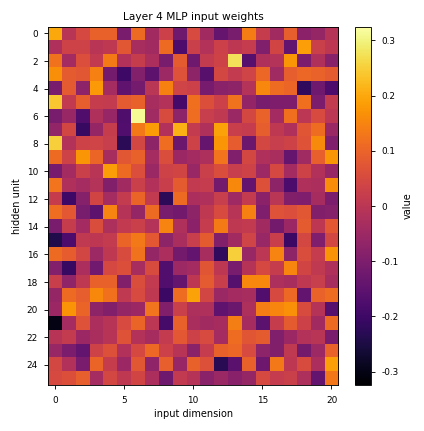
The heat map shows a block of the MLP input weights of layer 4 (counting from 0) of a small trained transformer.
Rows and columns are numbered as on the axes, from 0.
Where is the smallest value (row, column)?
21, 0
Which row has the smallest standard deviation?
22
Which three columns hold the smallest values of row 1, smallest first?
9, 17, 15
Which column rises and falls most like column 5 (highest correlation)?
11
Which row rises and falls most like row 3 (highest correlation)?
8
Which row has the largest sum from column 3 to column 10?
19
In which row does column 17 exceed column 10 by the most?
2
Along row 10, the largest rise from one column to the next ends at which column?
4
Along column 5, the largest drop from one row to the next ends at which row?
6
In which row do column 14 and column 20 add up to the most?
24
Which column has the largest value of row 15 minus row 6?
5
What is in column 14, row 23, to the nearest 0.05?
0.05
